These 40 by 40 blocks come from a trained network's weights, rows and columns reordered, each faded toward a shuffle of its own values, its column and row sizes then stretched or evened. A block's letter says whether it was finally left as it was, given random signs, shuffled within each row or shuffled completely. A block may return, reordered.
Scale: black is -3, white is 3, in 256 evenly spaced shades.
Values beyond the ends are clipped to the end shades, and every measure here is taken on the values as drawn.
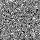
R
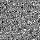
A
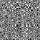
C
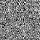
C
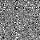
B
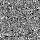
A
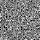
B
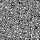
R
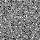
R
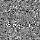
B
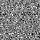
A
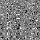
C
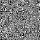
B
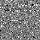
A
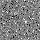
R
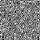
C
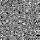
C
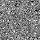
A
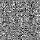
C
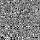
C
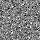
R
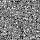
A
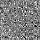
C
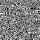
A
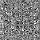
C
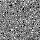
R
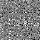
B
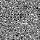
A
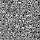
B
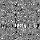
C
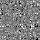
B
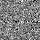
A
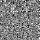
B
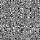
C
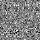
B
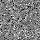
R
